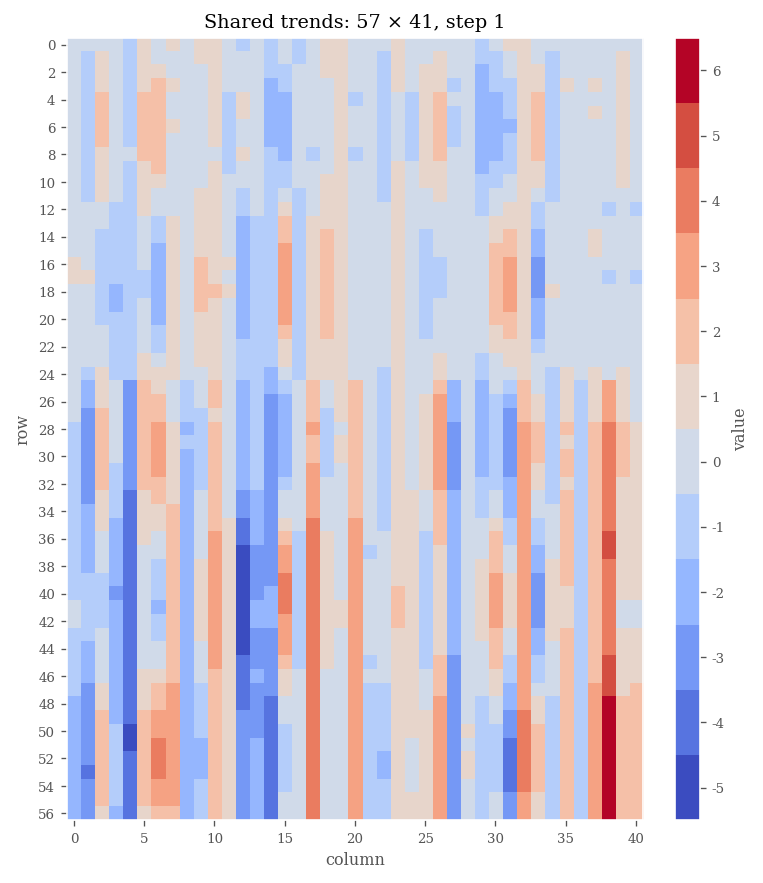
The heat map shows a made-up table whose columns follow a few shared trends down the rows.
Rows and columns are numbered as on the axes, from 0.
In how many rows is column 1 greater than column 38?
2
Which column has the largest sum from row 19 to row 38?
38
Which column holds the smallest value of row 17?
33
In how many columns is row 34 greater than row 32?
9
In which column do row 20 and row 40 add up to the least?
12
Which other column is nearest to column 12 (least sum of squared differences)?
4
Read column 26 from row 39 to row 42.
1 1 1 1
